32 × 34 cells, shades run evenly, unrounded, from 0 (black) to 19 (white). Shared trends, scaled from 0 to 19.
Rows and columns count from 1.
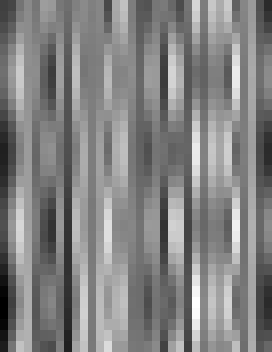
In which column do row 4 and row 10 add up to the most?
30
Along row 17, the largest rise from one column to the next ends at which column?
25
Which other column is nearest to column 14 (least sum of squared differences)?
23
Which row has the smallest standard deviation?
4
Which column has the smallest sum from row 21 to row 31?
1
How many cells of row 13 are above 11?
10
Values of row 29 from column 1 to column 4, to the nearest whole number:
0 5 11 13
